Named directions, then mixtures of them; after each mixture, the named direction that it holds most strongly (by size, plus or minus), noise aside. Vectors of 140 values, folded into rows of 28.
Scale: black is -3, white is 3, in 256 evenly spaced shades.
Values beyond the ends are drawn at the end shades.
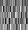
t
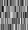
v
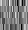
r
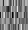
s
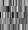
s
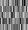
r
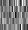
r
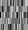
v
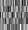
t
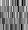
r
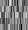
s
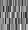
t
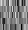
r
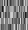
v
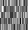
v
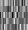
s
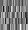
t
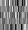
r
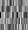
s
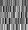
t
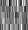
r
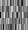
v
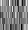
r
